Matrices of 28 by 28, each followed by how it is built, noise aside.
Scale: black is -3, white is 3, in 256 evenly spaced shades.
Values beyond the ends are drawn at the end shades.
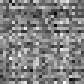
blocks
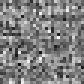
blocks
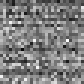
blocks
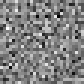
noise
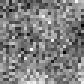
smooth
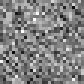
Toeplitz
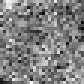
smooth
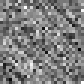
Toeplitz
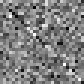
diagonal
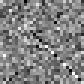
diagonal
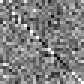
diagonal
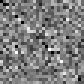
diagonal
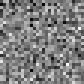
noise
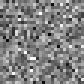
noise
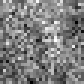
smooth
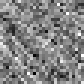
Toeplitz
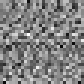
repeating columns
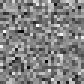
noise
